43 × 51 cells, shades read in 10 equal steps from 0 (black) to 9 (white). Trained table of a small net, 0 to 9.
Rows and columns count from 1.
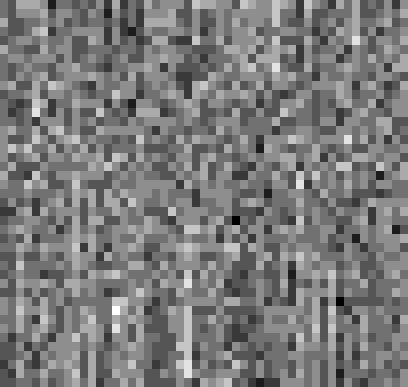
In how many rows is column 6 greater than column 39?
17
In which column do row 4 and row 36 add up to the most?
6
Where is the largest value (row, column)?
35, 15
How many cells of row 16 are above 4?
27
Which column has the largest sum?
10
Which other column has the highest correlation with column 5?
13
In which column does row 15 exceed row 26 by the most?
8
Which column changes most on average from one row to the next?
5
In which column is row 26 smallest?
50
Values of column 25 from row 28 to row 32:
6 5 5 3 4
